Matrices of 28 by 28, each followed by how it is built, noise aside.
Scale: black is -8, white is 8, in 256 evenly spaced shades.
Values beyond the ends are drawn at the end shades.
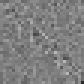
banded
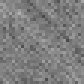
Toeplitz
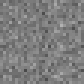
repeating rows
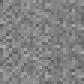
repeating rows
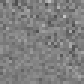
upper triangular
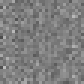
repeating rows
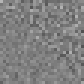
upper triangular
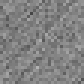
Hankel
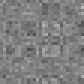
low rank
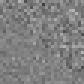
upper triangular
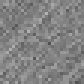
Hankel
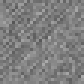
Hankel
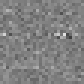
uneven rows
